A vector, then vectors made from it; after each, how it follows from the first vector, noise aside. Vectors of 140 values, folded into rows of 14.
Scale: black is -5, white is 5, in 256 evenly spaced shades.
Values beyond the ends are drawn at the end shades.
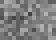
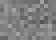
reversed, shrunk.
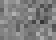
reversed, partly zeroed.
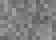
reversed, shrunk.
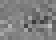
reversed, partly zeroed.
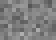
wrapped around, negated, shrunk.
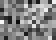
wrapped around, negated, scaled up.
